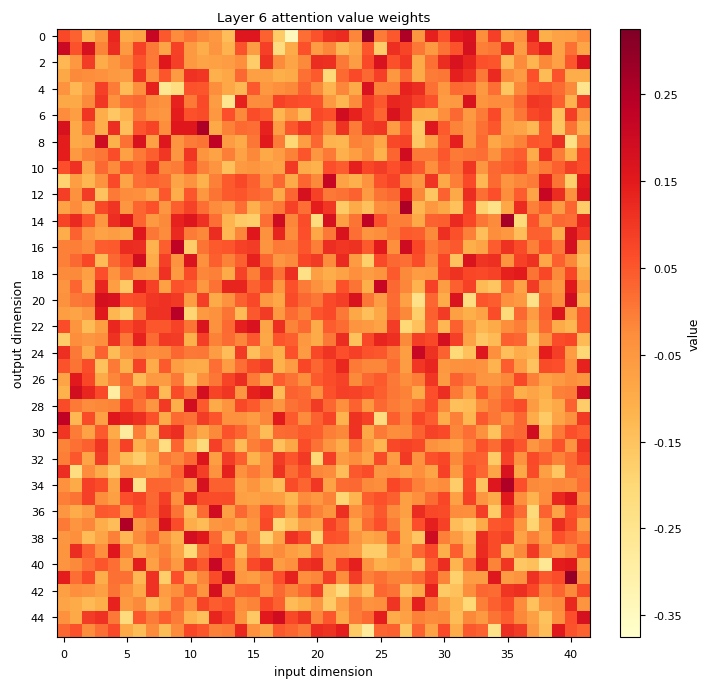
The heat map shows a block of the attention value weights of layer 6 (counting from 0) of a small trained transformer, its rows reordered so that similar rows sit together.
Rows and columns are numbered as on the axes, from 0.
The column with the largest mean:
29
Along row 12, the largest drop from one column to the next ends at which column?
3
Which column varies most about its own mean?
41
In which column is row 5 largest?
32
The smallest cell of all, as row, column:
0, 18
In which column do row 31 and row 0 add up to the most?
27
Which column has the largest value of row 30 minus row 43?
37
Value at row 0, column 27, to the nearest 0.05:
0.25
